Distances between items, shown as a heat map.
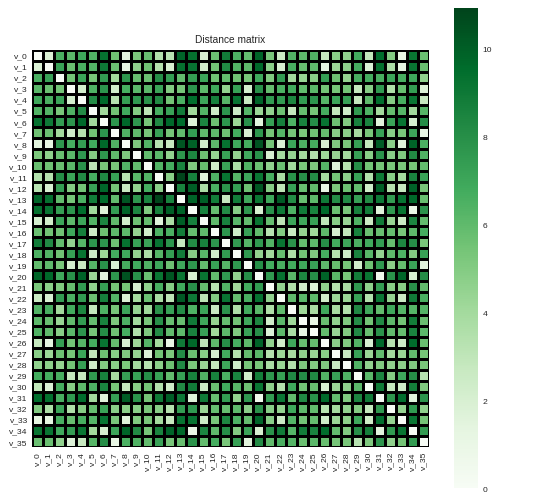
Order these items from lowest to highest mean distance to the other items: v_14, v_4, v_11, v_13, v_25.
v_25, v_11, v_4, v_14, v_13
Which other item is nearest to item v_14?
v_34
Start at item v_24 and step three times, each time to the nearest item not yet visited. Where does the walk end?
v_9
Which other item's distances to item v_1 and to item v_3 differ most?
v_8
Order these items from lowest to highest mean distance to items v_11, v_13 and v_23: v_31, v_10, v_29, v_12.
v_10, v_12, v_29, v_31
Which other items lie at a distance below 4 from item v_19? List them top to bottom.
v_3, v_4, v_7, v_29, v_35
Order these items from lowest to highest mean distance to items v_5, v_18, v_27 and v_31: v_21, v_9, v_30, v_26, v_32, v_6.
v_6, v_21, v_9, v_32, v_30, v_26
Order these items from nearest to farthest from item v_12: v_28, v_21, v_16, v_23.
v_21, v_28, v_16, v_23
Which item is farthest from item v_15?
v_13
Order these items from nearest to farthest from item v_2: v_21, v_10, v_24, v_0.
v_24, v_21, v_10, v_0
